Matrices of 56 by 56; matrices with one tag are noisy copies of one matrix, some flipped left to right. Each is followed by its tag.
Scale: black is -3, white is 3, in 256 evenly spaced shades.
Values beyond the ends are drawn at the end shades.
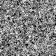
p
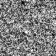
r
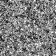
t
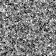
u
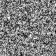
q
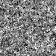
p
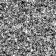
r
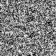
q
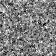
u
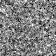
u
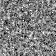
q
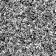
t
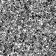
t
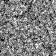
t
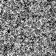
t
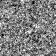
r
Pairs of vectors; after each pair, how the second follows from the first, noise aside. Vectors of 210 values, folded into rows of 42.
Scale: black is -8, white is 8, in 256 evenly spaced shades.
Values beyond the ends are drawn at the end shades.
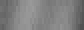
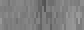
wrapped around, partly zeroed.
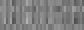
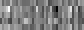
reversed, negated, scaled up.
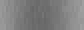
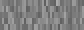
shuffled.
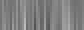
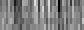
reversed, negated, scaled up.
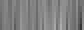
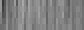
reversed.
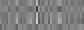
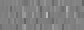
reversed, partly zeroed.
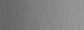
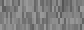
shuffled.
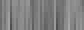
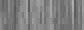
reversed, negated.
